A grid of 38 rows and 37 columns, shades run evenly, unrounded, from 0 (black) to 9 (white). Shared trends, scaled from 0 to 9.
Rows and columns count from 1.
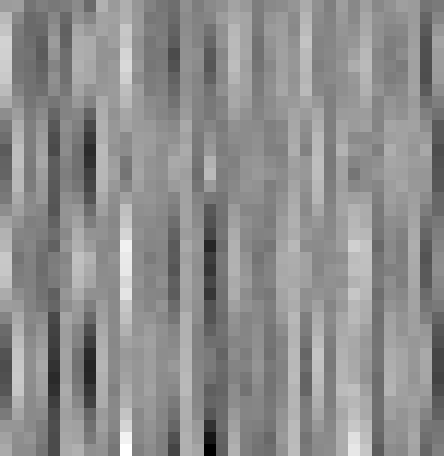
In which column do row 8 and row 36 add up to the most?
11
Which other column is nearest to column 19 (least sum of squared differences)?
32
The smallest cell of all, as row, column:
38, 18
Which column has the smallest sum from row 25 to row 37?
5
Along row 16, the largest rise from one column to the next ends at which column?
9
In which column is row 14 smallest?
8
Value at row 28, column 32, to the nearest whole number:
4
